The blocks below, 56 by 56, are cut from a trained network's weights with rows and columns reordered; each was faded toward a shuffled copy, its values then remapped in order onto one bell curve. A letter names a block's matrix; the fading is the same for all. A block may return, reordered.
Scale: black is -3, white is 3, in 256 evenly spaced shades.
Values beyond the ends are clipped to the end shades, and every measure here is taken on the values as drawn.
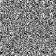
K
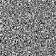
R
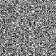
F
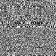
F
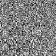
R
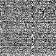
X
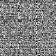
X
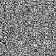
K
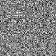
F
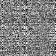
X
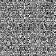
X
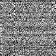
X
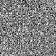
R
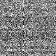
X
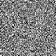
R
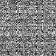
X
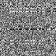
F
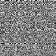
F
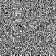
F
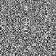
R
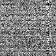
X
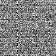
X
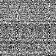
X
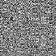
K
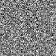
R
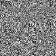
R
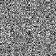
K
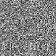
R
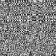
F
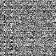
X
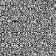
F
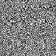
R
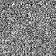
F
